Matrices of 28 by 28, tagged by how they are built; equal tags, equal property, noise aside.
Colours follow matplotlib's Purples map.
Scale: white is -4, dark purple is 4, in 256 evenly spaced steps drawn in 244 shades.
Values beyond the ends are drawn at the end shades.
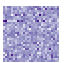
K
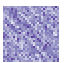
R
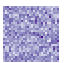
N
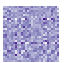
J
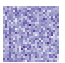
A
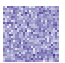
A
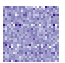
K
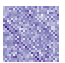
R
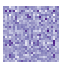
J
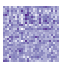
J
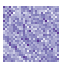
R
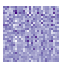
J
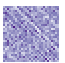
R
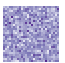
A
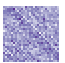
R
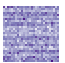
N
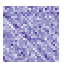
R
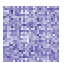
N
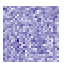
N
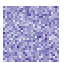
A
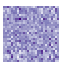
J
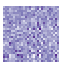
J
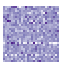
K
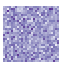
A
